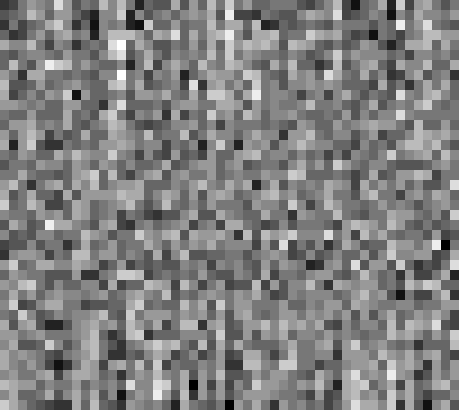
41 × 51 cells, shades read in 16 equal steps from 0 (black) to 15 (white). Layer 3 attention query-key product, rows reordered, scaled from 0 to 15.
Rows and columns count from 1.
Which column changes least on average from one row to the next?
26
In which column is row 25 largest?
49
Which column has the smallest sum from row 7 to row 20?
40
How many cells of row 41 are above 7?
22
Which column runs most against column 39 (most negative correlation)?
14
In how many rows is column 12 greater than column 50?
14
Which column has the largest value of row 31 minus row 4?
2
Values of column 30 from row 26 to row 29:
8 9 10 4
